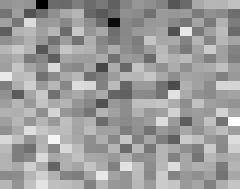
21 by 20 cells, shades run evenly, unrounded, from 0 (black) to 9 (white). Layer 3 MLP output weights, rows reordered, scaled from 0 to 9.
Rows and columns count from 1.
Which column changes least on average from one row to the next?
12
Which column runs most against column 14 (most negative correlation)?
19
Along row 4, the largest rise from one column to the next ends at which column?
16
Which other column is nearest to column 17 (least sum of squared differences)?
13
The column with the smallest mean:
10
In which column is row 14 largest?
20
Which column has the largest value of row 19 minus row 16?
15
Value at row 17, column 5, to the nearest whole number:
5
